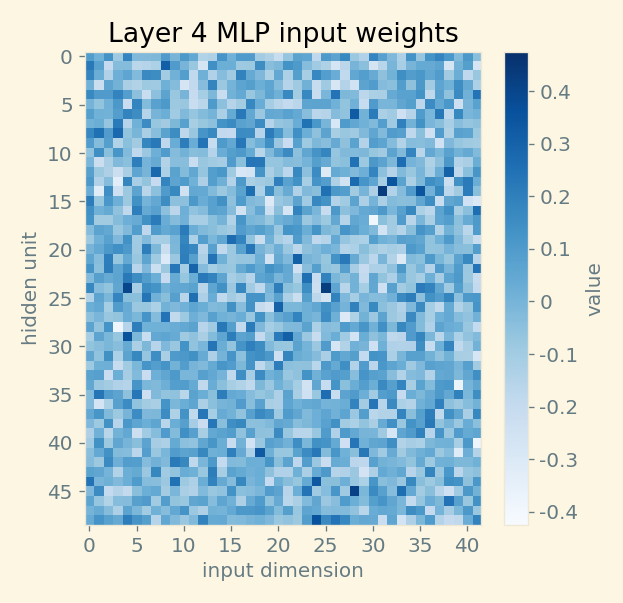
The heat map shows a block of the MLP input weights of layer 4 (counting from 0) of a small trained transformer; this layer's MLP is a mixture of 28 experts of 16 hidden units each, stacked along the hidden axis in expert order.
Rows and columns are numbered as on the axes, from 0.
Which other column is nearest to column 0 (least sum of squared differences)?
9
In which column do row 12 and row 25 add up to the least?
25
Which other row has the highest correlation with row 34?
12
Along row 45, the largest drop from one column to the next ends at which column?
29
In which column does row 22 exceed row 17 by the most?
11
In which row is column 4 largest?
24
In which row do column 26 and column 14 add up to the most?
48
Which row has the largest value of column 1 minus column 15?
8
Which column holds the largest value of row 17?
7
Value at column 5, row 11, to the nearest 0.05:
0.2
